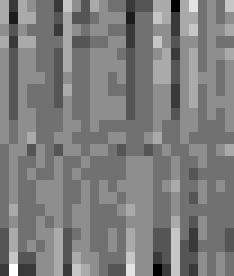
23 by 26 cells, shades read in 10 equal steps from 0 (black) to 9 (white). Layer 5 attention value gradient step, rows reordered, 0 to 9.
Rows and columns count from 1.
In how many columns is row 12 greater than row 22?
10
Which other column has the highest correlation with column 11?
26
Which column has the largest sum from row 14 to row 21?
20
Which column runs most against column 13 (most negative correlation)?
9
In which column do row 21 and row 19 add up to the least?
22
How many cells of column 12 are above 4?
12
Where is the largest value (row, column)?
23, 2
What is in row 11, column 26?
5
